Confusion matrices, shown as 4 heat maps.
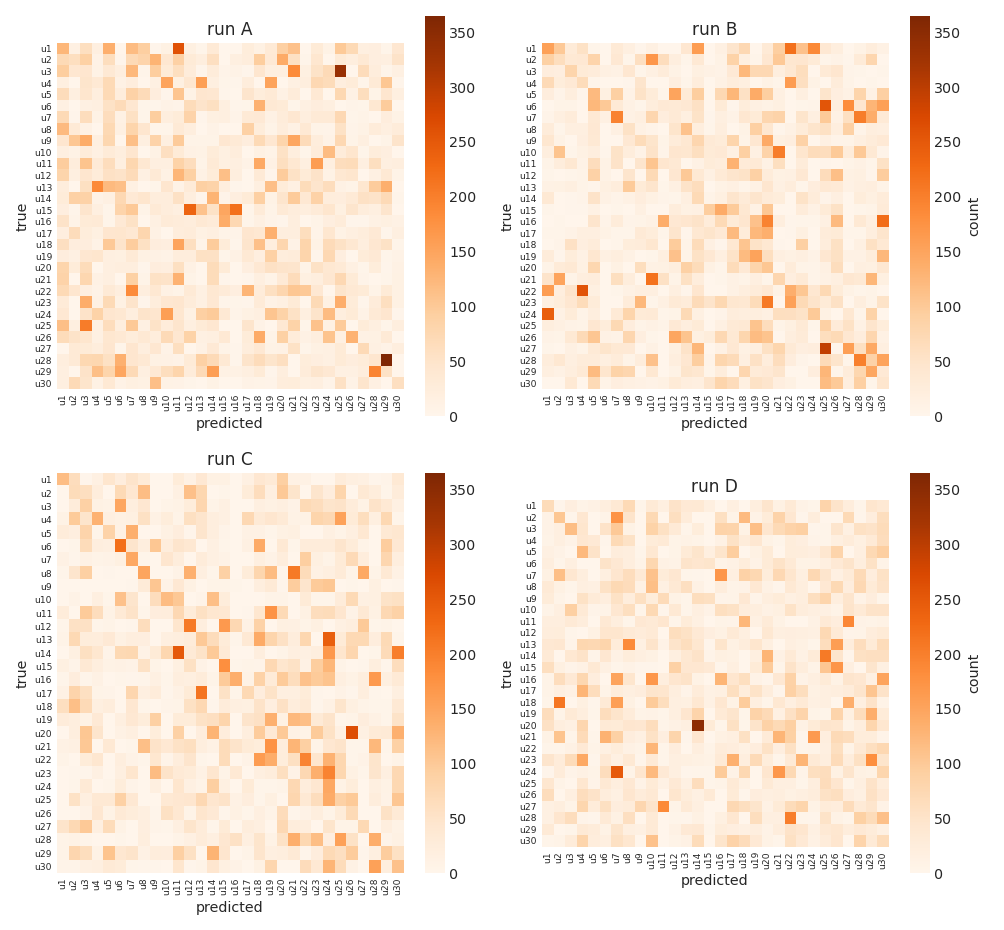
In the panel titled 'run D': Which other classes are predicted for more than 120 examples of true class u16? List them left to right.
u7, u10, u30
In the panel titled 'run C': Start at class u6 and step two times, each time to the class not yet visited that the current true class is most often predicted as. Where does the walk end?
u2
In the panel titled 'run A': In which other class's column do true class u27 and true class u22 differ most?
u7
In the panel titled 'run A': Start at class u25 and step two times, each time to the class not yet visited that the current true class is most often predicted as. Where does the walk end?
u21
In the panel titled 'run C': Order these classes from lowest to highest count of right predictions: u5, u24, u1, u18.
u18, u5, u1, u24
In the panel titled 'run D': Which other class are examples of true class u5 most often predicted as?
u4
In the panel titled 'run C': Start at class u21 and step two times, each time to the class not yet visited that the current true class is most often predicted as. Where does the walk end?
u22
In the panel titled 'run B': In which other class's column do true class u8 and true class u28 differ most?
u30
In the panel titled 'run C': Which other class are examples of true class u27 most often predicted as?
u3
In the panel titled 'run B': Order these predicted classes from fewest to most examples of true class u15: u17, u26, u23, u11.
u11, u23, u26, u17
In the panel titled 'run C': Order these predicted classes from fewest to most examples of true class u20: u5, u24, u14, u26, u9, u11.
u5, u9, u24, u11, u14, u26
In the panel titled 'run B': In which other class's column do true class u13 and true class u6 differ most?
u25
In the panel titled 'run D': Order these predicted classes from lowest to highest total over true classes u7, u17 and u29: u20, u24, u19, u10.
u20, u24, u19, u10
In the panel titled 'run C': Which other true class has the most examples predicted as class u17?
u4
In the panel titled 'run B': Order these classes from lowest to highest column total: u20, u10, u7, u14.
u7, u10, u14, u20
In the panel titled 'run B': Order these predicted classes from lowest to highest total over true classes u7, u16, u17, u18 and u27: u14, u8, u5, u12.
u8, u5, u12, u14
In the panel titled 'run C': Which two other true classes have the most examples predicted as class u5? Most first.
u29, u27
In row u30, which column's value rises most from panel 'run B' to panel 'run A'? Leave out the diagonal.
u9
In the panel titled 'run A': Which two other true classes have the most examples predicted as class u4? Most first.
u13, u29
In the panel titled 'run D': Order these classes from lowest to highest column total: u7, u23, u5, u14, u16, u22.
u5, u23, u16, u14, u22, u7
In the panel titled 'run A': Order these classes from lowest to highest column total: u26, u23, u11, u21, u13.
u26, u13, u23, u21, u11
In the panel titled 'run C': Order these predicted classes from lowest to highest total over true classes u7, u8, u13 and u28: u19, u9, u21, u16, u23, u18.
u9, u16, u23, u19, u18, u21
